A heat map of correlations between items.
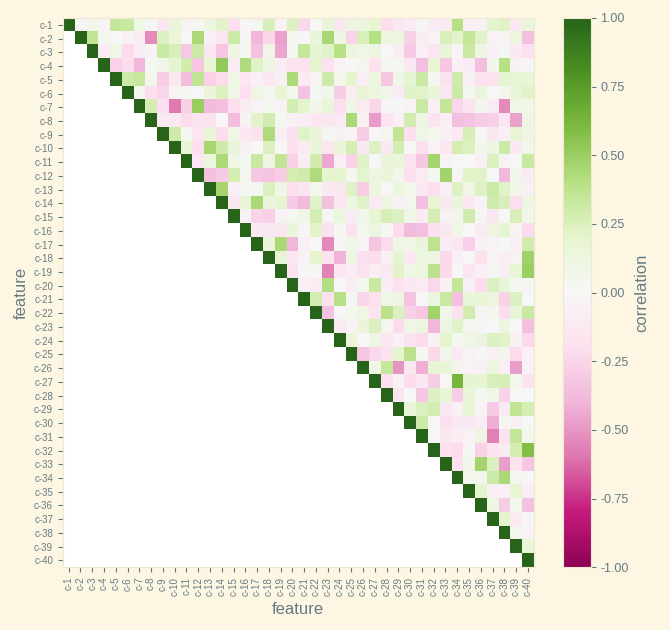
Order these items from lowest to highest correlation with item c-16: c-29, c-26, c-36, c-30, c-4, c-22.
c-30, c-29, c-36, c-26, c-22, c-4
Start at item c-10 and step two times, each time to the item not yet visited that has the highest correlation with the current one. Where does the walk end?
c-14
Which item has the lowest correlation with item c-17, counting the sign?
c-23
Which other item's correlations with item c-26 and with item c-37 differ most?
c-13
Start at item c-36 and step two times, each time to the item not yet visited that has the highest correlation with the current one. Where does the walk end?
c-12
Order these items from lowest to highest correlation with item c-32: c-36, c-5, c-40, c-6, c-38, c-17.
c-36, c-38, c-5, c-6, c-17, c-40
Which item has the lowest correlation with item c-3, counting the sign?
c-19
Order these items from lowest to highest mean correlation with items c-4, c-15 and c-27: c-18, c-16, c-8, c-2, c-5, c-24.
c-8, c-18, c-5, c-24, c-16, c-2
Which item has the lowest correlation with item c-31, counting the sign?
c-37
